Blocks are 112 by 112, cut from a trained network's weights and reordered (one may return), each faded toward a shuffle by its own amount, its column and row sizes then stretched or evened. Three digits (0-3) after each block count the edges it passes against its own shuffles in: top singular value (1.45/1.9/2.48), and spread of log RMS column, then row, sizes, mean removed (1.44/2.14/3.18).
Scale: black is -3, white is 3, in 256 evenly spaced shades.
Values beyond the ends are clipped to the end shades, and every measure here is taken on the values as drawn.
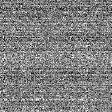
2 2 1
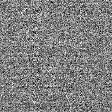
0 2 0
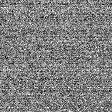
1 0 1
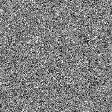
1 1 0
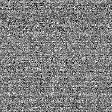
1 2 1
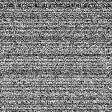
3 0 1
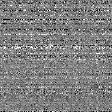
2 2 3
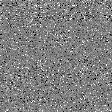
0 0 2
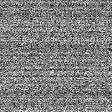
2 2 1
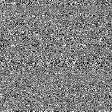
0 0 3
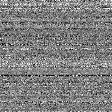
2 0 3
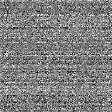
2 2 2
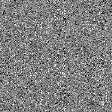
0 2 1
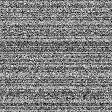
3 0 0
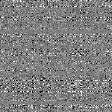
1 2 3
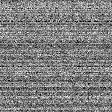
3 0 2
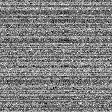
3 0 0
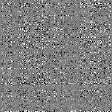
1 3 3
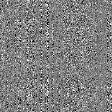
0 3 1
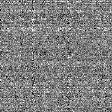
1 2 2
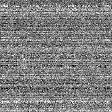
3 1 2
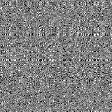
3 1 2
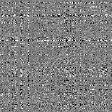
0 3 3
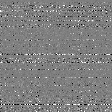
2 1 3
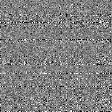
0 2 3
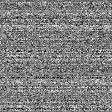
2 1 2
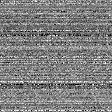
3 0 3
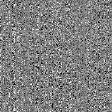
0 3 1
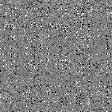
1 2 2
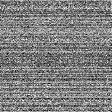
3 1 1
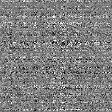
1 2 3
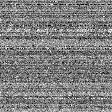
3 0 2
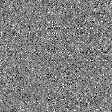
2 1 1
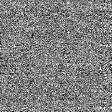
0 2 1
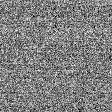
0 0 0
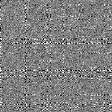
2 2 3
